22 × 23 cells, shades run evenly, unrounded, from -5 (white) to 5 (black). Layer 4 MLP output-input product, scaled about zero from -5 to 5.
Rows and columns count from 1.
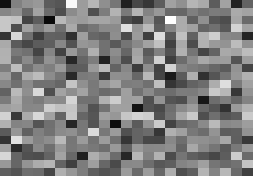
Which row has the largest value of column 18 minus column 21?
11
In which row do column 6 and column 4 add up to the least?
12
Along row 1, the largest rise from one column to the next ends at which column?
22
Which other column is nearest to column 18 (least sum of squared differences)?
3
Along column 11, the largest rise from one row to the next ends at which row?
16
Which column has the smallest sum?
1
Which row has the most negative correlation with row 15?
5
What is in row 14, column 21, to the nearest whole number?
3
